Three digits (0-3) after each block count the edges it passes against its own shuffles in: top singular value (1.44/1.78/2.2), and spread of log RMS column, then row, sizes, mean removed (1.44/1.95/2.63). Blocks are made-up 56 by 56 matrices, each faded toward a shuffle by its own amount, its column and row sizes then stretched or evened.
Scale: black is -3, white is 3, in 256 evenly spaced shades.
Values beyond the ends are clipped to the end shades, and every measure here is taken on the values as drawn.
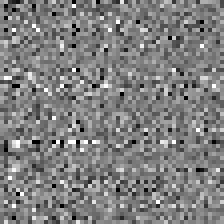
1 1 2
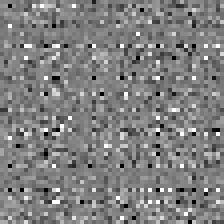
2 2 3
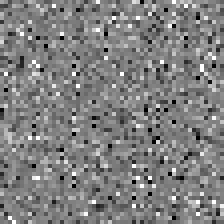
0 1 0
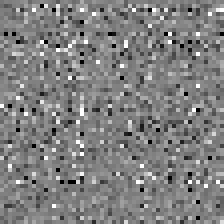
0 1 2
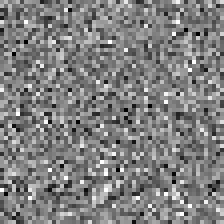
0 0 0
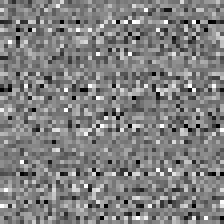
2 0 3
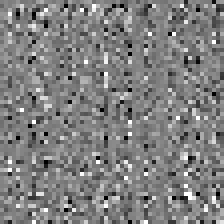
1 3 2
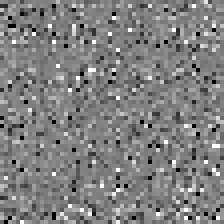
0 1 1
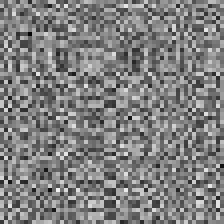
3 1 1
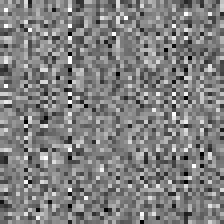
3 3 0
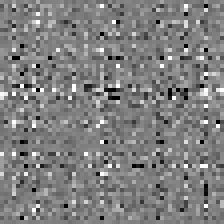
0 2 3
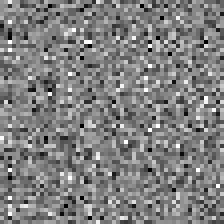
2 1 0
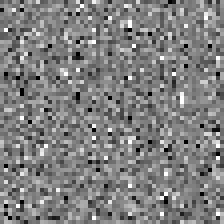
0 2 0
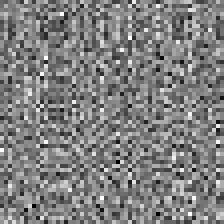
3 2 0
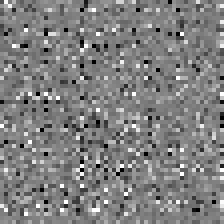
1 2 2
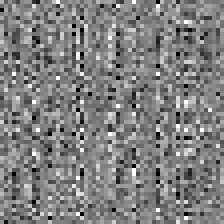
3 3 0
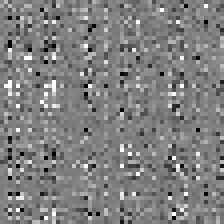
2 3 2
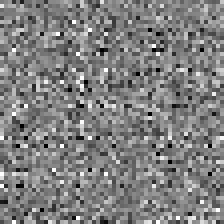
0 1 2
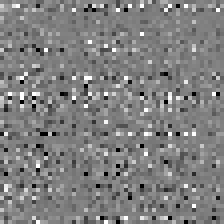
0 2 3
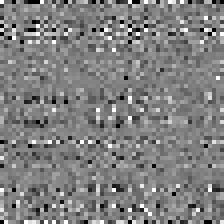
3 1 3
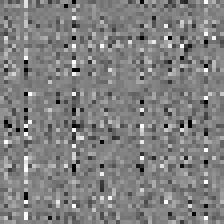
1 3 2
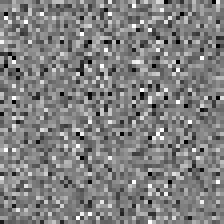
1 2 0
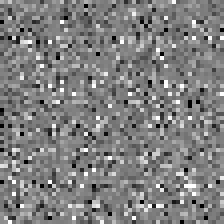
0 0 1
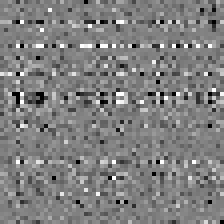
3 1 3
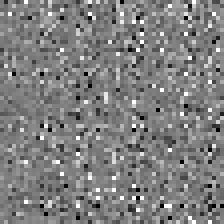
0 2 1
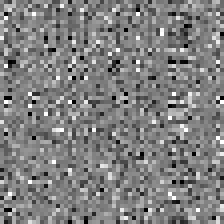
2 2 1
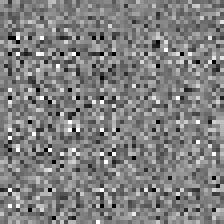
2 2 2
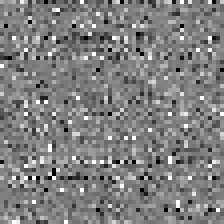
2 0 2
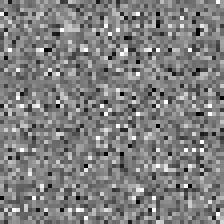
0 0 2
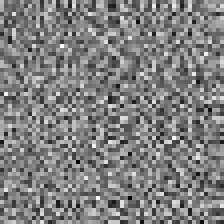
3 1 1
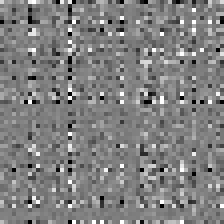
1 3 3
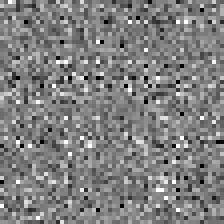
1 1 2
